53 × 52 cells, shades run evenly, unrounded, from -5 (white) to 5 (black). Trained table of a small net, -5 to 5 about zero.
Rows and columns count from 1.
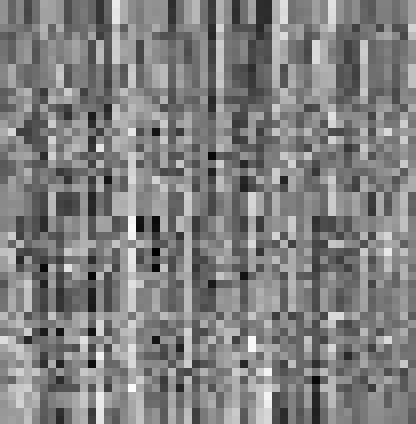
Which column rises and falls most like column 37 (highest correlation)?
17
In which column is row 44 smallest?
32
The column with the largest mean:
12
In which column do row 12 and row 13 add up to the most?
27
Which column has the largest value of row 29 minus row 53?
18
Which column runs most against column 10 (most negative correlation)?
35
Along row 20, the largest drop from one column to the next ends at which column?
7
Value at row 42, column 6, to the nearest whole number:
4
